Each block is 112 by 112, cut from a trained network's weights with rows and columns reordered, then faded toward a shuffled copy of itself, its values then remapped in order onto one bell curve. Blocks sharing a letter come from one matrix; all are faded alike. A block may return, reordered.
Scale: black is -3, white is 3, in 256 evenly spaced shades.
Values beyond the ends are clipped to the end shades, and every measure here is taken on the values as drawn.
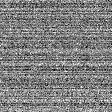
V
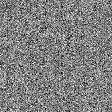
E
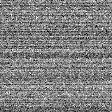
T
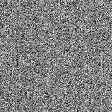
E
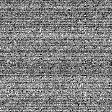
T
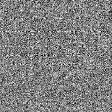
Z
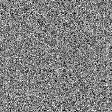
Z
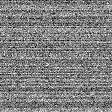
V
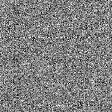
Z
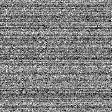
T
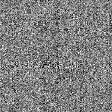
Z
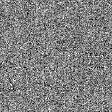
Z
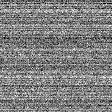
V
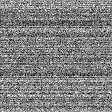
V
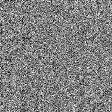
E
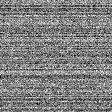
V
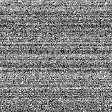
T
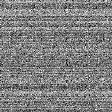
T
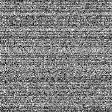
T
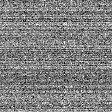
T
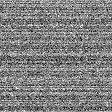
V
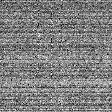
T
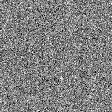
E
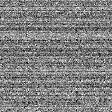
T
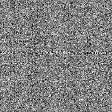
Z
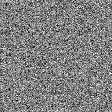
E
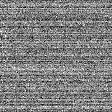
V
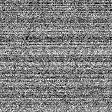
V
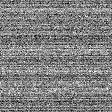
V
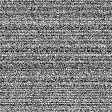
V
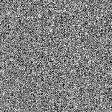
E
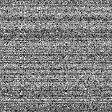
T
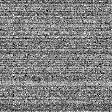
T
